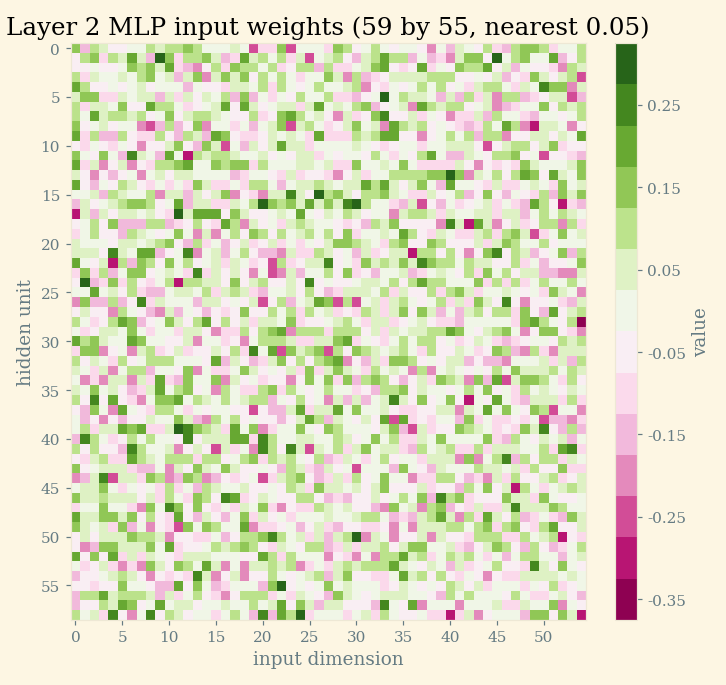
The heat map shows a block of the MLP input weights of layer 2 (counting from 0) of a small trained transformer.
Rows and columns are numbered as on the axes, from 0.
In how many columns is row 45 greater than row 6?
19
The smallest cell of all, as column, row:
54, 28
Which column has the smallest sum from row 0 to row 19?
42
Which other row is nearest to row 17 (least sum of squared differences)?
55
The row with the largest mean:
1
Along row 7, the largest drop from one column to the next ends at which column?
34
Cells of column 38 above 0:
20
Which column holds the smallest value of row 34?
46
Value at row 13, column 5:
-0.05
